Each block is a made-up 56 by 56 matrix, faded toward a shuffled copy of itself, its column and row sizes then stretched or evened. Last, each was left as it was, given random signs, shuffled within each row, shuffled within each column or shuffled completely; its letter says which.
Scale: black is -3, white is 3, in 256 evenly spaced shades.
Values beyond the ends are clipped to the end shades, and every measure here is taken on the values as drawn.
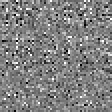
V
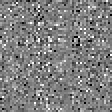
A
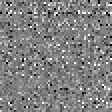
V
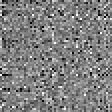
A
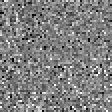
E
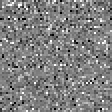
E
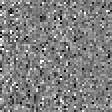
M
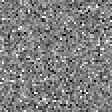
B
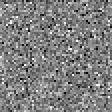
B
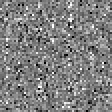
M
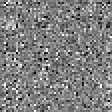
A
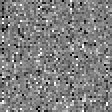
M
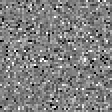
E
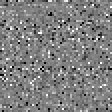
E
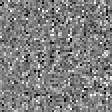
M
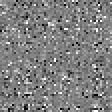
V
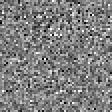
E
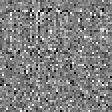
A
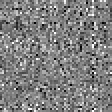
A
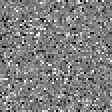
E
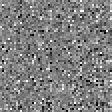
V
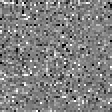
V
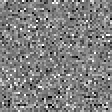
E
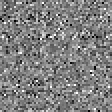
E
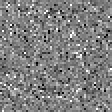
E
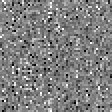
M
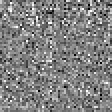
V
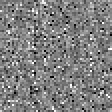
M
